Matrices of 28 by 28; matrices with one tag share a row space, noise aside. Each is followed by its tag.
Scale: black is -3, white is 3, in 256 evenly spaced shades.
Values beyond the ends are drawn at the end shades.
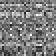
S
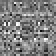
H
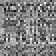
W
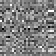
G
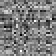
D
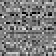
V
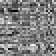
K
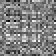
V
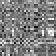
G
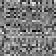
V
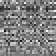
W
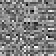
G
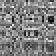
G
